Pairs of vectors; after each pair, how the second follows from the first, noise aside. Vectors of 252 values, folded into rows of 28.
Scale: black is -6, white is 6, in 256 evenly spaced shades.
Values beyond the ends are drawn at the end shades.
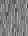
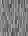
wrapped around.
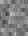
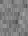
reversed, negated, shrunk.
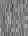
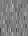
negated, partly zeroed.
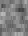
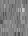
negated, partly zeroed.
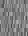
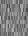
wrapped around, negated.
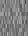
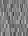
wrapped around.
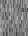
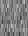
wrapped around.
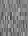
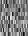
negated, scaled up.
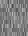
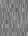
shrunk.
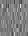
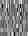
negated, scaled up.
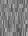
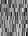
negated, scaled up.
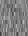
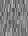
wrapped around.
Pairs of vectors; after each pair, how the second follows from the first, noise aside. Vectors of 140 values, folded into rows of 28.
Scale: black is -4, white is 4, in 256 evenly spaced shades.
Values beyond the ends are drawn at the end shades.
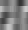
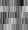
copied.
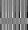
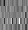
wrapped around, negated, partly zeroed.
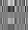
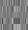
reversed, shrunk.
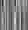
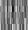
reversed, negated.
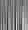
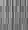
reversed, shrunk.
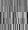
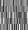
negated.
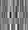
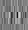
reversed, partly zeroed.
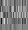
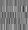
reversed, negated, shrunk.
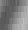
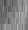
reversed, negated, shrunk.
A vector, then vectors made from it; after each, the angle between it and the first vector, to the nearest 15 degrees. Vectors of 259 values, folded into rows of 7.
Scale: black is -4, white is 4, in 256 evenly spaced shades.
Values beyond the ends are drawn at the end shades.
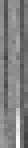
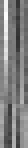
120 degrees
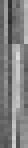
105 degrees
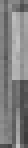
60 degrees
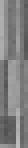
60 degrees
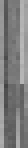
75 degrees
